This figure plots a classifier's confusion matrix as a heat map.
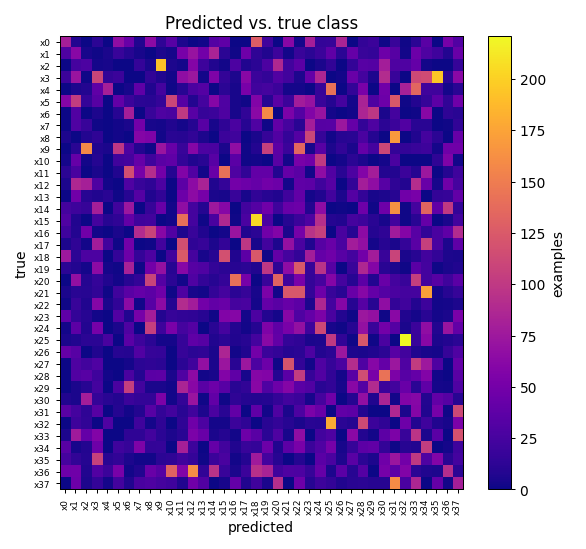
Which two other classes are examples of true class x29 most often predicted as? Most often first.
x6, x11
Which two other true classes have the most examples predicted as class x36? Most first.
x14, x24
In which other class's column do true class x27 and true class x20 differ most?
x16
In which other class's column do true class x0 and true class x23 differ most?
x18
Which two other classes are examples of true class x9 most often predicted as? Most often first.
x2, x22
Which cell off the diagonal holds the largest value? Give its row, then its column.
x25, x32
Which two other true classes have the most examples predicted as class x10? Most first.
x36, x5
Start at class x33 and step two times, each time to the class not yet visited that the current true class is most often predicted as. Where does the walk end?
x31
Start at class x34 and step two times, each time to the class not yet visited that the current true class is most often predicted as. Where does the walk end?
x15
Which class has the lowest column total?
x4
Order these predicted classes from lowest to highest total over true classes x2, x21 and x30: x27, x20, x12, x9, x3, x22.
x3, x27, x20, x12, x22, x9
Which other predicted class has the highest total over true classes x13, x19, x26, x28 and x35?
x22
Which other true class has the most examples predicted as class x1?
x5
